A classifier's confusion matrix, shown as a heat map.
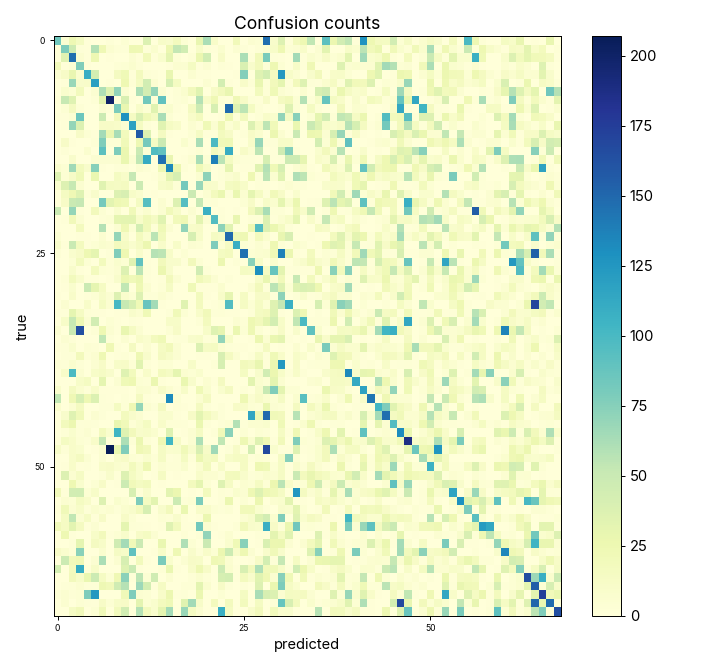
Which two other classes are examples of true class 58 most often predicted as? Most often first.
64, 20
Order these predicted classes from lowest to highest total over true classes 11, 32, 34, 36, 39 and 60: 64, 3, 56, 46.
64, 46, 56, 3
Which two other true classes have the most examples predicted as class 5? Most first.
65, 15
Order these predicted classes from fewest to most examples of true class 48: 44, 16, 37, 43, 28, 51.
16, 43, 44, 37, 51, 28
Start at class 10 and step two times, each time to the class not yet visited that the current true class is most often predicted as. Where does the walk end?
28
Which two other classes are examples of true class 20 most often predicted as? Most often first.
56, 47
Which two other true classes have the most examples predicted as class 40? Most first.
60, 18
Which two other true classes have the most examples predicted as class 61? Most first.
26, 7
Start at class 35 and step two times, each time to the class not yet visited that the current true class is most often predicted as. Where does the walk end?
27
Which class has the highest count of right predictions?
7
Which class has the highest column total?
47
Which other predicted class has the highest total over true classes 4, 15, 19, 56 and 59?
30
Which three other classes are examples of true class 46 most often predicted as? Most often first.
8, 41, 23
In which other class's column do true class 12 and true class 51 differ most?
21
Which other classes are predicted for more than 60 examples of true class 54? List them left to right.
11, 19, 59, 63, 64
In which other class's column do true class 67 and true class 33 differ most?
22
